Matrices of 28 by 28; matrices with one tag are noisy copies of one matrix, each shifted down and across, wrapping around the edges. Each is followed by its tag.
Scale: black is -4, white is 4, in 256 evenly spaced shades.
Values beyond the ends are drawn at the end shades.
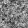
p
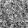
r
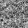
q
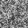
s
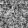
r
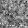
p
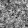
p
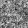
p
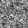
s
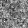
p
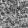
q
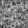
q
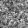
p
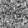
q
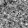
s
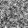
s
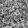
q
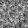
s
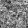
p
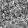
q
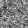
s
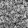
q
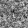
q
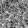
s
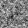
s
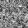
r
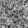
p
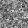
p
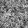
r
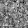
r
